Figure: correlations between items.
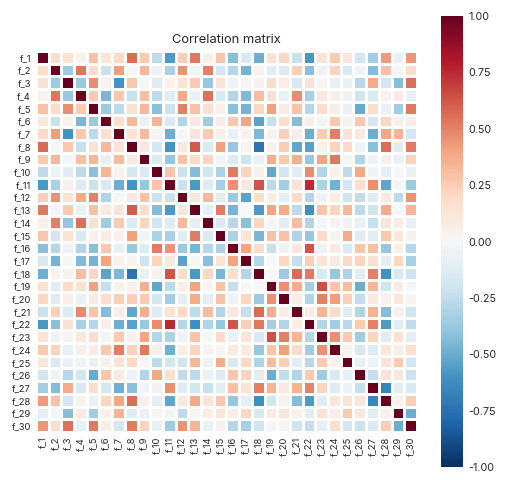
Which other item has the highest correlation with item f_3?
f_30
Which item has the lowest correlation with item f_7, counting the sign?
f_3
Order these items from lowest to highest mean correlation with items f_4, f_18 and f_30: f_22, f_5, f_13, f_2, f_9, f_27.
f_13, f_22, f_27, f_9, f_2, f_5
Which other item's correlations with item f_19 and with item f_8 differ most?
f_21
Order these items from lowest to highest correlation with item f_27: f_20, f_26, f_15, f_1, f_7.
f_7, f_1, f_26, f_15, f_20
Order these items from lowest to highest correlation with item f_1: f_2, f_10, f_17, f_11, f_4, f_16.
f_11, f_16, f_10, f_17, f_4, f_2
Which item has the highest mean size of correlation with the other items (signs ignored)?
f_22
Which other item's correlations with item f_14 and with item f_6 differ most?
f_4
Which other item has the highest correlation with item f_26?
f_10
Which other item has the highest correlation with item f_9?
f_24
